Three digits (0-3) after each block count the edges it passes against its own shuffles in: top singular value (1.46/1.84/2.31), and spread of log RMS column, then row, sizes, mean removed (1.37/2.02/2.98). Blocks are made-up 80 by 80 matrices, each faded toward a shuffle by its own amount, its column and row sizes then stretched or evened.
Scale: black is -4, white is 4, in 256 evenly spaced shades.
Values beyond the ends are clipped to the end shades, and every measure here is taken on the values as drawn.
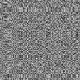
3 2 0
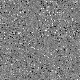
0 0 1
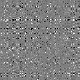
3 2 2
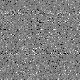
2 0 2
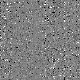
1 2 1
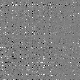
1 2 2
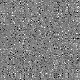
2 1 0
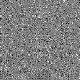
2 1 1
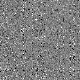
0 2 1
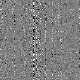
2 3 1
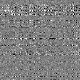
2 1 3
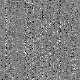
0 3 0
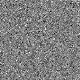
0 1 0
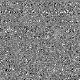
0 1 2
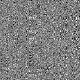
2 2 0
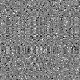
3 0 1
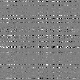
3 2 3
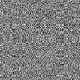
3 0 2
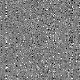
1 2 0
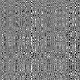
3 3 1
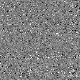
0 1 2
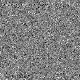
0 0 1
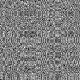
3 0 0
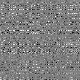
3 0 3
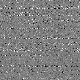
2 0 2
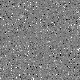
0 1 1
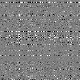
3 1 3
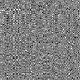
3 1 1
